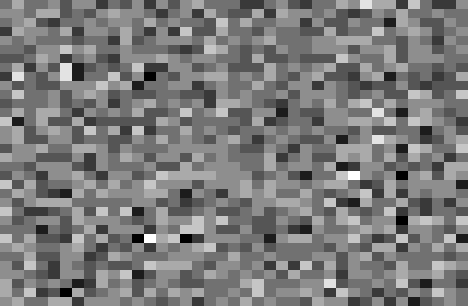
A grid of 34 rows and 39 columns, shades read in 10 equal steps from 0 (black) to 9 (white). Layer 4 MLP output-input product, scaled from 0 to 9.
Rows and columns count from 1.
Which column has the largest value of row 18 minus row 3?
33
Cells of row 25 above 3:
32
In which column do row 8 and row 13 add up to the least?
7
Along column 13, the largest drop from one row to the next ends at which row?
28
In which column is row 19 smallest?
29
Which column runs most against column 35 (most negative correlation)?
34
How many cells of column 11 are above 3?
27
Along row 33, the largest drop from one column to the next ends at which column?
4
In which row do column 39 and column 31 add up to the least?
21
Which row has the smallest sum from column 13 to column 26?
1
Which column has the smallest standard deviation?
20
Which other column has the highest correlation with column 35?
36
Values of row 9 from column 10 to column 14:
7 3 5 0 4
